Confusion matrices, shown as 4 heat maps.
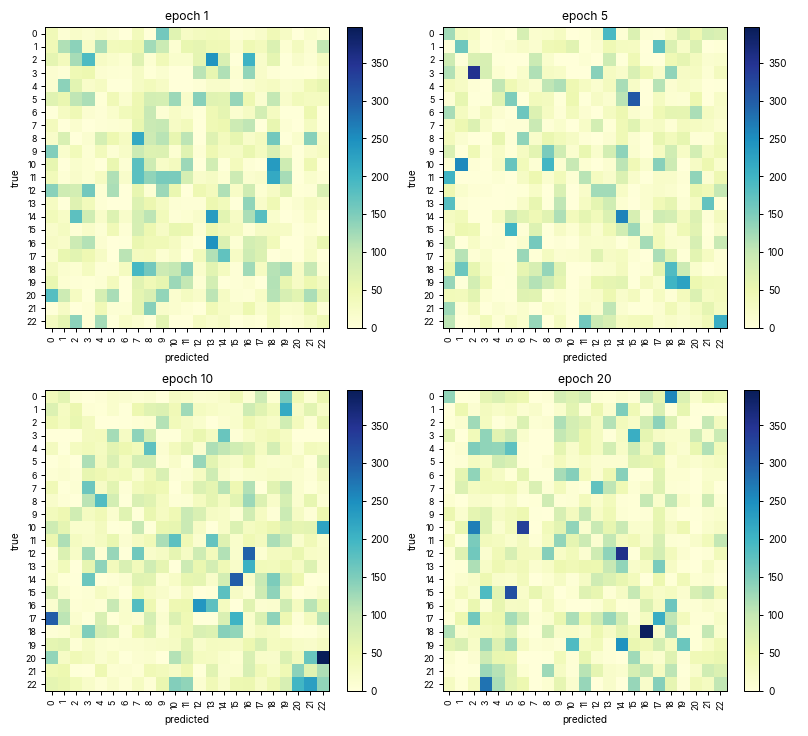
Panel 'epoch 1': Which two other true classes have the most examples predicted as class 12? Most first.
5, 3
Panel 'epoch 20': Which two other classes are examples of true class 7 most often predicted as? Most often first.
12, 13
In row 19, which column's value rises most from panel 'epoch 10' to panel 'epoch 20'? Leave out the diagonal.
14
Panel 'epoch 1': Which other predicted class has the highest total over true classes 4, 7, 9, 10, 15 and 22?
18
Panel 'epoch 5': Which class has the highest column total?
0
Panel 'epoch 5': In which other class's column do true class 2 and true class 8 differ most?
6
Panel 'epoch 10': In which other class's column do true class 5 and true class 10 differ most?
22
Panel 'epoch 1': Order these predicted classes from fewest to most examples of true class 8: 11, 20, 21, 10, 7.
20, 10, 11, 21, 7
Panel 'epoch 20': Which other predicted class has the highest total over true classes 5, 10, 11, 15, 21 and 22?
3
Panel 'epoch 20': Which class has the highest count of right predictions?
17
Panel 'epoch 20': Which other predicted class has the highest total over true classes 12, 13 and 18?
14
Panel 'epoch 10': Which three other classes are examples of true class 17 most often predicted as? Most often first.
0, 15, 18
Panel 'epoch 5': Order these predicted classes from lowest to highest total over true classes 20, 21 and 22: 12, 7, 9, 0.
9, 12, 7, 0
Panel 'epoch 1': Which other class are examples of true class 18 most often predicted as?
7
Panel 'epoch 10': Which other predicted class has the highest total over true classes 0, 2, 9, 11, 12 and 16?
19
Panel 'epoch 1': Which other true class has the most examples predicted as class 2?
14
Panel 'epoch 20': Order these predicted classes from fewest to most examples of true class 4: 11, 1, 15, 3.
1, 11, 15, 3
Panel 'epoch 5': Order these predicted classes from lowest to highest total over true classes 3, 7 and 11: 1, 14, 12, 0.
1, 14, 12, 0
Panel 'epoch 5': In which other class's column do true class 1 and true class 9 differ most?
17
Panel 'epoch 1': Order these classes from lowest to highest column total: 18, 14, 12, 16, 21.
12, 21, 14, 16, 18
